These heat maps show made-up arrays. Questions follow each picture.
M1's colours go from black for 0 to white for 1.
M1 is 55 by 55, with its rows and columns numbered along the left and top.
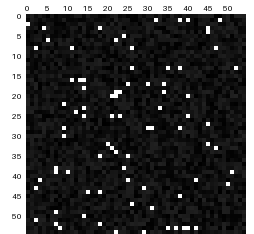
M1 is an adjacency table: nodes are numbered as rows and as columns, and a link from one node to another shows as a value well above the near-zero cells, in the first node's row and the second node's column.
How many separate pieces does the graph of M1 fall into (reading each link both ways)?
3
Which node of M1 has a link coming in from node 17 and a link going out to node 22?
node 34
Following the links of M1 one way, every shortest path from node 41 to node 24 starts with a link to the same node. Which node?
node 3
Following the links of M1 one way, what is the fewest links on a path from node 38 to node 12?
2
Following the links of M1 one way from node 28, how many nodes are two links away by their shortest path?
2
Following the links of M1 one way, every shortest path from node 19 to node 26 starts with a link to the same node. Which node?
node 23
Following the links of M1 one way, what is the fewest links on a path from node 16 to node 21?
4
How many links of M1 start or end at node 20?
4
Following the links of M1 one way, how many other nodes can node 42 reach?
2
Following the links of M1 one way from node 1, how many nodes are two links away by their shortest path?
5
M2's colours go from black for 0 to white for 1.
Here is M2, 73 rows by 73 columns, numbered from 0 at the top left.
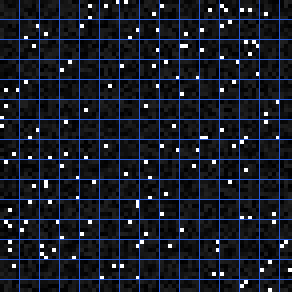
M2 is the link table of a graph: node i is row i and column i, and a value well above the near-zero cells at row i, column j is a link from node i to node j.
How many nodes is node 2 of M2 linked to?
4
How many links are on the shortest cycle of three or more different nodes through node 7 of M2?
3
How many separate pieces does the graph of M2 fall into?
12
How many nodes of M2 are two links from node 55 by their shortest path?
6
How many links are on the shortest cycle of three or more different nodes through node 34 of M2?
3
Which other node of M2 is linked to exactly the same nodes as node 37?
node 19
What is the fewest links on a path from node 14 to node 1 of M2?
2
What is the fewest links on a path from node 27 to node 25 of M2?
6
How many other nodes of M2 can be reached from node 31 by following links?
3
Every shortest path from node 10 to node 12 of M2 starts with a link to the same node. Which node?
node 61
